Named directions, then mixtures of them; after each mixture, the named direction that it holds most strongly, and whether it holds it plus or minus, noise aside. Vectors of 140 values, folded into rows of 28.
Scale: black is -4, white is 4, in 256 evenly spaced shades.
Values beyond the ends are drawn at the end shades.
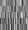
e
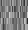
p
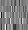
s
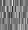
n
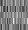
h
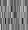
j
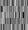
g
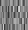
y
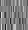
s, minus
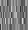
j, minus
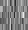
g, minus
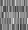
h, plus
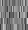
p, minus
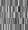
y, minus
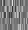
n, plus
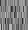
j, plus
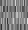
h, plus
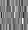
j, minus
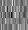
n, plus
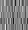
h, minus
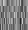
j, minus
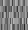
n, minus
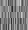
e, plus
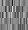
n, minus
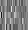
s, plus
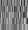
p, plus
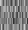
h, minus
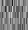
n, minus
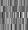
g, minus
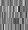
y, minus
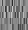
n, minus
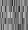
n, minus
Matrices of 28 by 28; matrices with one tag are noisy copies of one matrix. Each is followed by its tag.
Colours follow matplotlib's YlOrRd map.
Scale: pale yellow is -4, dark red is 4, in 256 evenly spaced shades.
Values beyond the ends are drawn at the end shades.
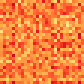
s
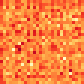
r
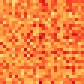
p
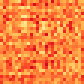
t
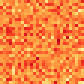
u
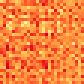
t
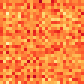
r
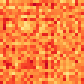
t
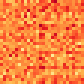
p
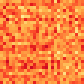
t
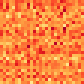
r
